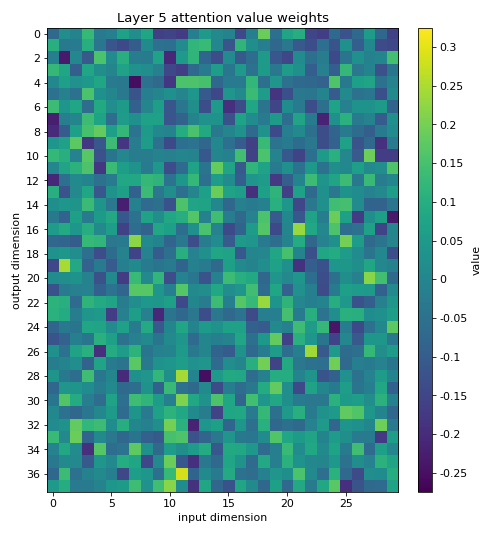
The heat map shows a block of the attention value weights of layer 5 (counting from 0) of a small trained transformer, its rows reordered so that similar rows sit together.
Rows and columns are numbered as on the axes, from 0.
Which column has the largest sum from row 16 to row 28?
7
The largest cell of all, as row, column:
36, 11
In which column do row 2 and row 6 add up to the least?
10
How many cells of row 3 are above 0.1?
2
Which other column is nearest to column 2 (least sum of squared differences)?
5
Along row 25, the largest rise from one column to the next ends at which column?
21
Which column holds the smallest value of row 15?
29
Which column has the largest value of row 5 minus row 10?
17
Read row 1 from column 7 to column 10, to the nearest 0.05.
-0.1 0 -0.05 -0.05
